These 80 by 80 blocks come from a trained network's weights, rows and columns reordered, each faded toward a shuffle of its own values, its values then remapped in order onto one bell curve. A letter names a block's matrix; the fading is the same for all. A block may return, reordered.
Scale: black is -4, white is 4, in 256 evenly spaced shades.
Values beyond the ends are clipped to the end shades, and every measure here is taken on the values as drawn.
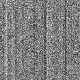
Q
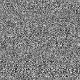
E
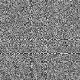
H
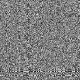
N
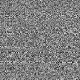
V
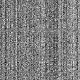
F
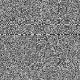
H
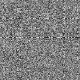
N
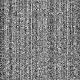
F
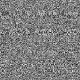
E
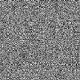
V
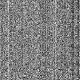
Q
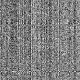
F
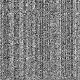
F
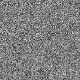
E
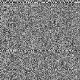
N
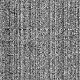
F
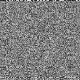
H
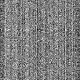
F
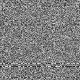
H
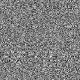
E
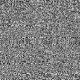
E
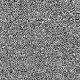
V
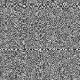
H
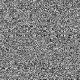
E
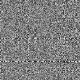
N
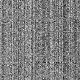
F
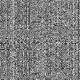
Q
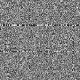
N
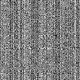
F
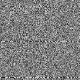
H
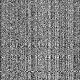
F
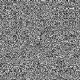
V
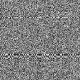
H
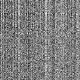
F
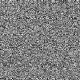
E
